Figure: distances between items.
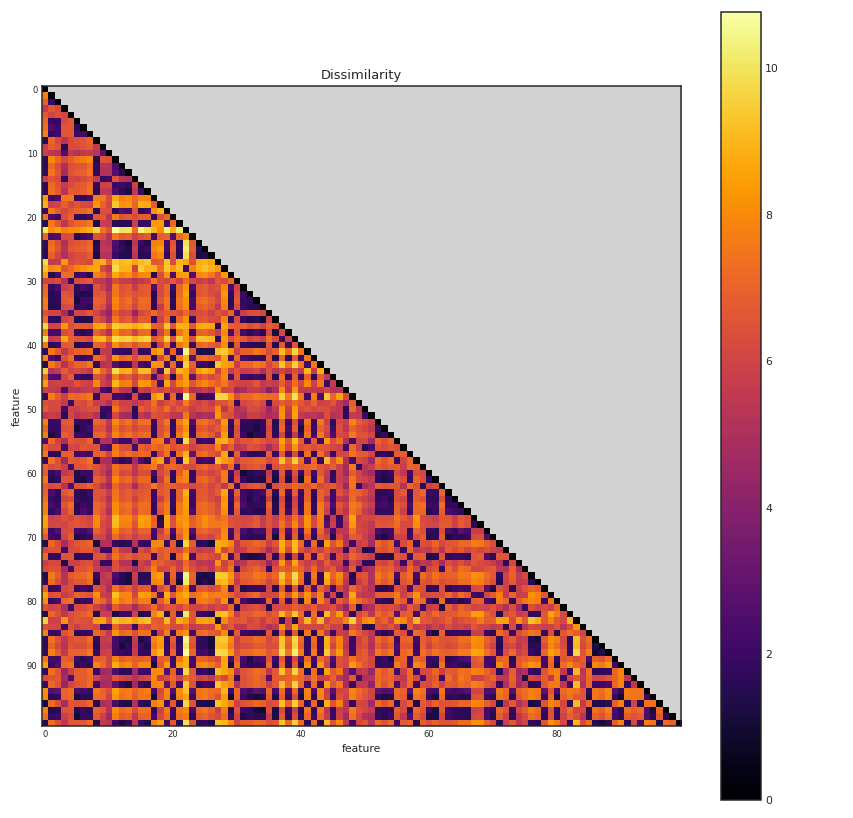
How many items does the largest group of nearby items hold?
40
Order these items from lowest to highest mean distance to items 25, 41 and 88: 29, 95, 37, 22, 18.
95, 29, 18, 37, 22
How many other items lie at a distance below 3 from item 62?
8
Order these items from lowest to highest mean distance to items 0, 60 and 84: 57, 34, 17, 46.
34, 57, 17, 46
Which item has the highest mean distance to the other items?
22
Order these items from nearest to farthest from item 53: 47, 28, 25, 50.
47, 50, 25, 28
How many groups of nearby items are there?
7
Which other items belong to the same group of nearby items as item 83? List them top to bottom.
27, 37, 39
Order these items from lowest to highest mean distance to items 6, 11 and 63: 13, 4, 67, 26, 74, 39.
26, 13, 74, 4, 67, 39
